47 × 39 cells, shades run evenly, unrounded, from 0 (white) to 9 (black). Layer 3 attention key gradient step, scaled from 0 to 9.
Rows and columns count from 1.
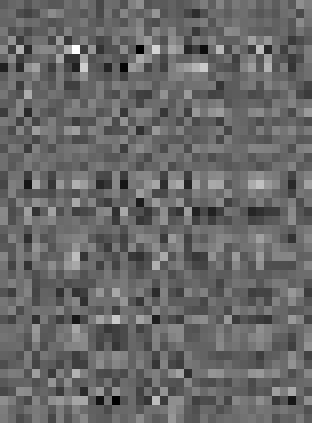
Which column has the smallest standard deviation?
31
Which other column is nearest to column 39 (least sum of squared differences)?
28
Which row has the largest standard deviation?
6
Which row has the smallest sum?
21
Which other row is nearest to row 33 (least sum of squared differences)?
41
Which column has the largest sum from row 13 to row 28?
4
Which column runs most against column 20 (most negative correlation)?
13
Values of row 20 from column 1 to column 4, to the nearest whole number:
6 5 5 7
